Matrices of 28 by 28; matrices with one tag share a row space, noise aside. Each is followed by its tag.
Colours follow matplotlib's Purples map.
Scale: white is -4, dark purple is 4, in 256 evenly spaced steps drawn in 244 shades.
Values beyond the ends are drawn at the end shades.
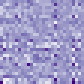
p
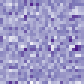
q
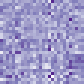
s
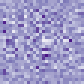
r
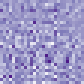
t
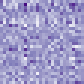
q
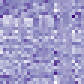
p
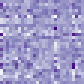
p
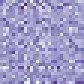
r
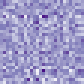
r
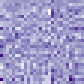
s
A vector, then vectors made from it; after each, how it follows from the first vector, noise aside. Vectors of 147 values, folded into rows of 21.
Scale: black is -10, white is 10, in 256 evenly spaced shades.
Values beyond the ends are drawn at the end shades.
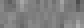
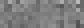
sign-scrambled.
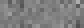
sign-scrambled.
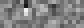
wrapped around, negated, scaled up.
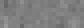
reversed, negated, shrunk.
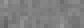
reversed, shrunk.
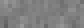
reversed, shrunk.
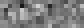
wrapped around, negated, scaled up.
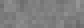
negated, shrunk.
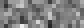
wrapped around, negated, scaled up.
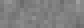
negated, shrunk.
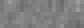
negated, shrunk.
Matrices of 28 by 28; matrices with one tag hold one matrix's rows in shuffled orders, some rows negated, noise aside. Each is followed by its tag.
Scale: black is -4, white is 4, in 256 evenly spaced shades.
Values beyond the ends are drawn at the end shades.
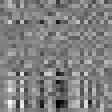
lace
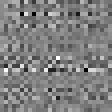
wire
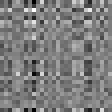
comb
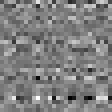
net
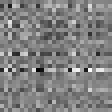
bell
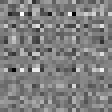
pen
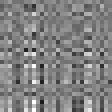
comb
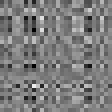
comb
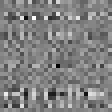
wire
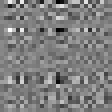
lace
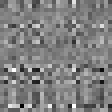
pen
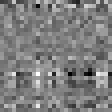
net
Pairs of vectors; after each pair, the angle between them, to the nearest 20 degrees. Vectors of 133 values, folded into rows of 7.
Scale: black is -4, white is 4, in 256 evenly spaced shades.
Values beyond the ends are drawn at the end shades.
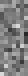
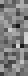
160 degrees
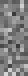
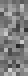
60 degrees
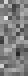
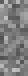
40 degrees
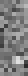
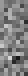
120 degrees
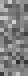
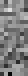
60 degrees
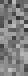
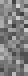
160 degrees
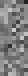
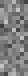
40 degrees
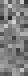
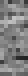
60 degrees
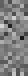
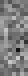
60 degrees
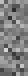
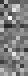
160 degrees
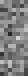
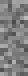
100 degrees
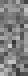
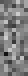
80 degrees
